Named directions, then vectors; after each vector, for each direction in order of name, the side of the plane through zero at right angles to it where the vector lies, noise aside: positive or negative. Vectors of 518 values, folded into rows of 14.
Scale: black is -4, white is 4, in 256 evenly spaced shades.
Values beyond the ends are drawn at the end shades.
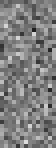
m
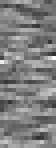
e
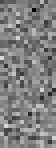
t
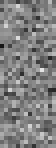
negative, positive, positive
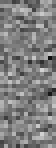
negative, positive, positive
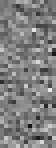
positive, negative, positive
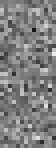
negative, positive, negative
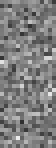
positive, positive, negative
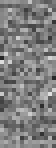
positive, positive, negative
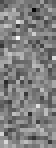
positive, positive, positive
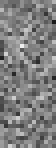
positive, positive, negative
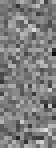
positive, negative, positive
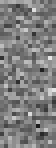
positive, negative, negative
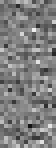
positive, negative, positive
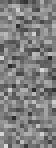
negative, positive, positive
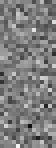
positive, negative, positive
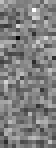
negative, negative, negative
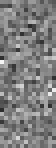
positive, positive, negative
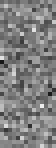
negative, negative, positive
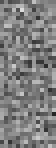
negative, positive, positive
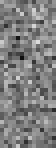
negative, negative, negative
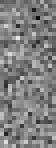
positive, positive, positive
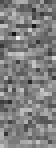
positive, positive, positive
